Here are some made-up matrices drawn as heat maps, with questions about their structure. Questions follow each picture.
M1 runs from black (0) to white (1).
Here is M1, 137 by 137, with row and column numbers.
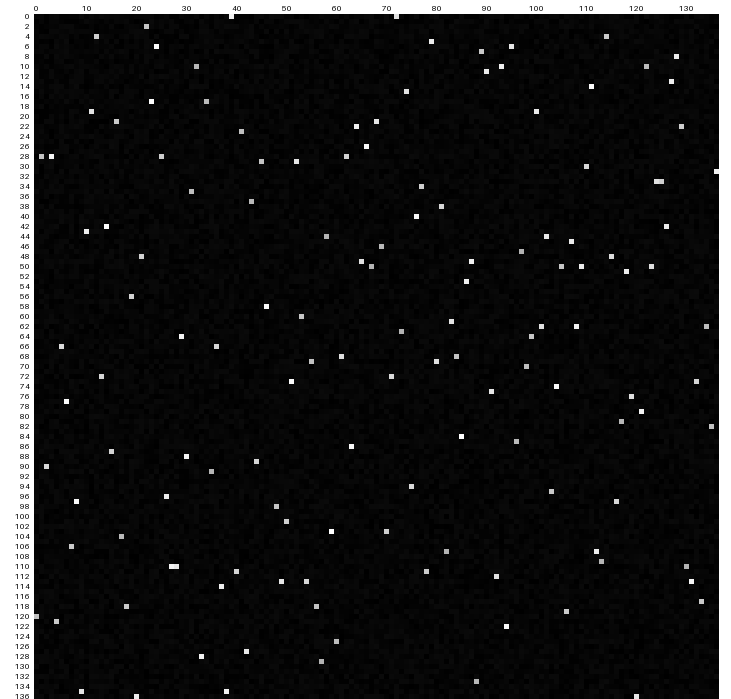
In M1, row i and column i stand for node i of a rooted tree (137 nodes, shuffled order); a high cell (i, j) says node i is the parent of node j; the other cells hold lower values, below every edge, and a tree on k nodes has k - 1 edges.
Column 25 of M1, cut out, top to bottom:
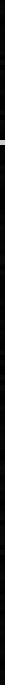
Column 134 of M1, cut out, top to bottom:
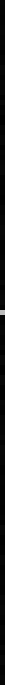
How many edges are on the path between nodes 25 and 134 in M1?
3
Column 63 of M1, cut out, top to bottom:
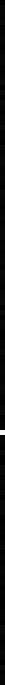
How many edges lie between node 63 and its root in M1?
9
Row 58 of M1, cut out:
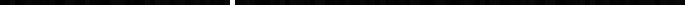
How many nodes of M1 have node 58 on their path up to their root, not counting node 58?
4
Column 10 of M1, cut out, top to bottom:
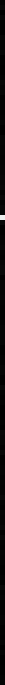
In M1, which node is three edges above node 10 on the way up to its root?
114
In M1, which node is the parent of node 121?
79
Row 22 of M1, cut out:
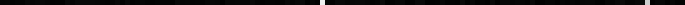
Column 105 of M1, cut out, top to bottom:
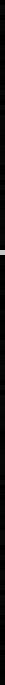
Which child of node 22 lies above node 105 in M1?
64
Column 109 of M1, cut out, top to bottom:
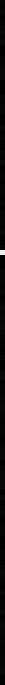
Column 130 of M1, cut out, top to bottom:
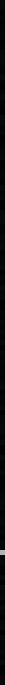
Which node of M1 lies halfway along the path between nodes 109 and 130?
62
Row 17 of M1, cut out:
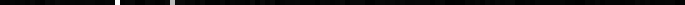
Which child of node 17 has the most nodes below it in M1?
34
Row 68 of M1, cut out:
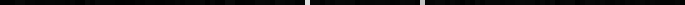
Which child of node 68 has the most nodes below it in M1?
84
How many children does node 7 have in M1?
1
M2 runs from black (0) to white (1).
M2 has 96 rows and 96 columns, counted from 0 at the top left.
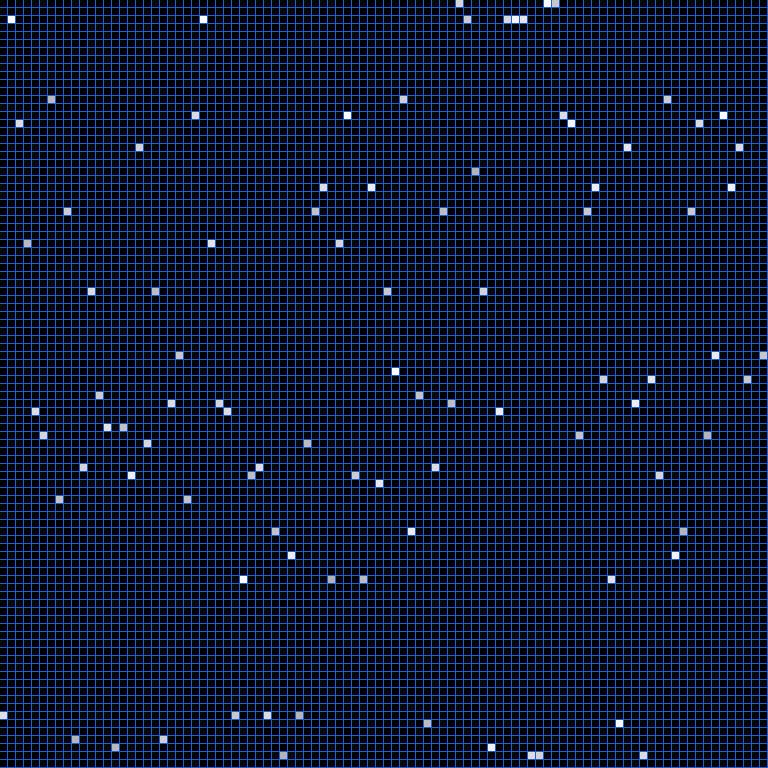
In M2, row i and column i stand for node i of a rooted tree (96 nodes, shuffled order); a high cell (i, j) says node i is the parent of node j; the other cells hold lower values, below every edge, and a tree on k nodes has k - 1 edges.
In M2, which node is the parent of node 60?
36
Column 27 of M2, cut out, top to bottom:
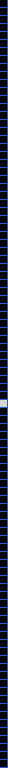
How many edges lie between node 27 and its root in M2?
9
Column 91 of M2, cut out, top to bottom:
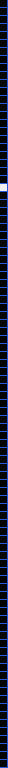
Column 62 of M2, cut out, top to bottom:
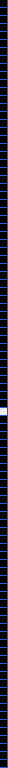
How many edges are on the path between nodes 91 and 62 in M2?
2
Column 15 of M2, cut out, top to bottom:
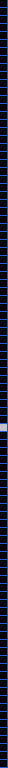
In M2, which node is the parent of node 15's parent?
90
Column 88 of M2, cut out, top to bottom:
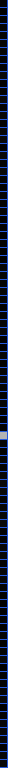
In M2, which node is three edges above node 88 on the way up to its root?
2
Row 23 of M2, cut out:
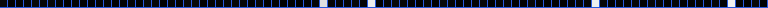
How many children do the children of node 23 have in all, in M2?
1
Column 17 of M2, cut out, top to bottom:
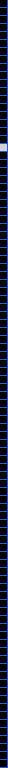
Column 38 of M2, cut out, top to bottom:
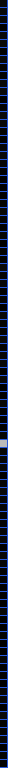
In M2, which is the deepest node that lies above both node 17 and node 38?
55
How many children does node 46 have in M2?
1
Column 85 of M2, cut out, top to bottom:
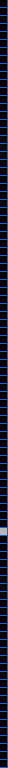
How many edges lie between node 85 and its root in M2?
2
